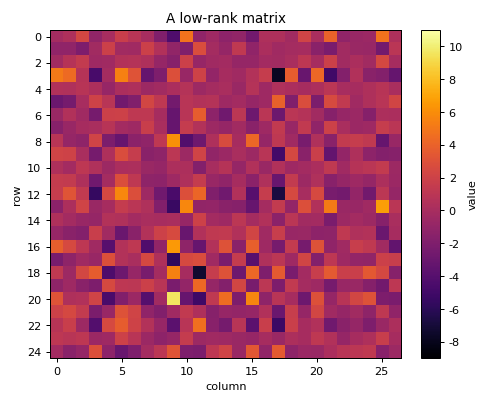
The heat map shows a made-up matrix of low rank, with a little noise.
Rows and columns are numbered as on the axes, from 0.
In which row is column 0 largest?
3
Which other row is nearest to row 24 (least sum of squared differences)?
15
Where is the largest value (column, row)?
9, 20
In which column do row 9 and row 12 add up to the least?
17
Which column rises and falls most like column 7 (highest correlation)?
26
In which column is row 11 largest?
5
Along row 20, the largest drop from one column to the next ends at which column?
10
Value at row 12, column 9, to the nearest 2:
-4
